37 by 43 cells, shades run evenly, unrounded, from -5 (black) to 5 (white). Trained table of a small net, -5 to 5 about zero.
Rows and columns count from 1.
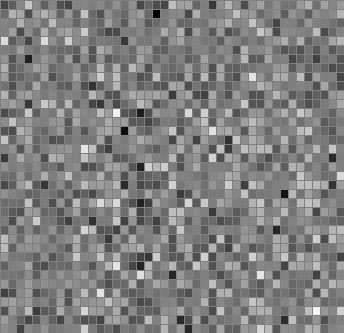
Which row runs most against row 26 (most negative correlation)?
8
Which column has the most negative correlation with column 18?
15
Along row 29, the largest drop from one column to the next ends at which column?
27
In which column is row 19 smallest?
18
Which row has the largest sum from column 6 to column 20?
31
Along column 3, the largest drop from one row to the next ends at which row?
4
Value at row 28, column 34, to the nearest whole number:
-1
